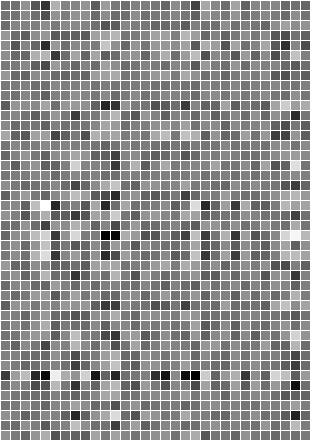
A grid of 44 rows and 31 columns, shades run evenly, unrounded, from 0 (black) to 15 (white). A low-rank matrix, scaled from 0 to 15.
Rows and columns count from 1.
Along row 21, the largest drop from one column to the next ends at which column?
6
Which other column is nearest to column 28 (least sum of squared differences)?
2
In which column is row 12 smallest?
30
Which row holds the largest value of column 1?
14
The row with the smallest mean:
38
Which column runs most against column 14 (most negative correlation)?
15
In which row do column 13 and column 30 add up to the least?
39
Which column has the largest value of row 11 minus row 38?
5
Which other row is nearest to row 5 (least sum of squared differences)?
13
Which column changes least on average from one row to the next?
18
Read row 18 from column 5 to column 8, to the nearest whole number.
8 6 7 8
